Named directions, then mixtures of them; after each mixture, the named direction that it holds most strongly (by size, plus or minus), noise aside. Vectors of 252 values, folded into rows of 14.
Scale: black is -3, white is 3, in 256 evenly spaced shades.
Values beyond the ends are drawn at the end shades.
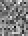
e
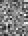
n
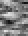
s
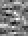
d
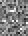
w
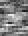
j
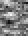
s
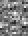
d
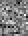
e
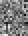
n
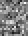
e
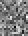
e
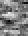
s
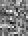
e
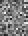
n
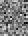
n
